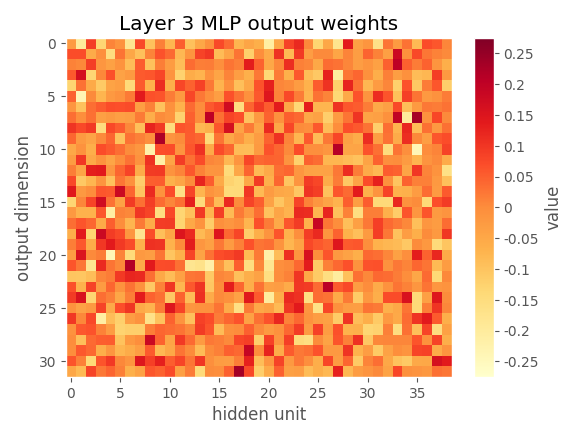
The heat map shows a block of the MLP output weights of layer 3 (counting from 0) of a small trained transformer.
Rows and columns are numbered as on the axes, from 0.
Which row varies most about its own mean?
21
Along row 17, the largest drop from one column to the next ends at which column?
11
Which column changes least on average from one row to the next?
30
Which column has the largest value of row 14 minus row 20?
4
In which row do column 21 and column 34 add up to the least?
7
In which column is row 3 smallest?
27
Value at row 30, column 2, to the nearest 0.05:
-0.15
